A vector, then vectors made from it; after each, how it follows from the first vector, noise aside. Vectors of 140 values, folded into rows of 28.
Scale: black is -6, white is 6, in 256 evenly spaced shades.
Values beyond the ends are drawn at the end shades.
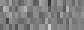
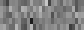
wrapped around, negated.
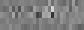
wrapped around, partly zeroed.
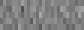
wrapped around, shrunk.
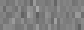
wrapped around, shrunk.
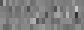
wrapped around, partly zeroed.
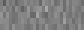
wrapped around, shrunk.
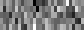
reversed, negated, scaled up.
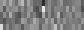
wrapped around, negated.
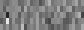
wrapped around, negated.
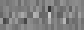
wrapped around, negated, partly zeroed.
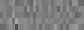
wrapped around, shrunk.
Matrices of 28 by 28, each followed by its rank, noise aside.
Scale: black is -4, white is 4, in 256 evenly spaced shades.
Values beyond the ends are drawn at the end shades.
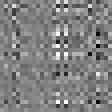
two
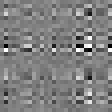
one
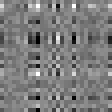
one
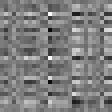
one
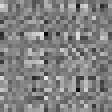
three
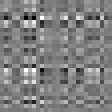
one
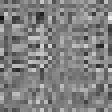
three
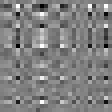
one
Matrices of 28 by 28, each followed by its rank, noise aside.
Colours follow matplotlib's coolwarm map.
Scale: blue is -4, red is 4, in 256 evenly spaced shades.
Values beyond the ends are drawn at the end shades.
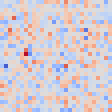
seven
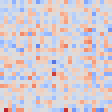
five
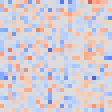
seven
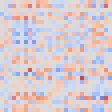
three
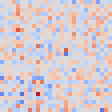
six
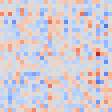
six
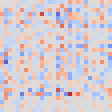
three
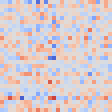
five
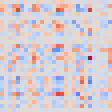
three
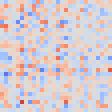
five
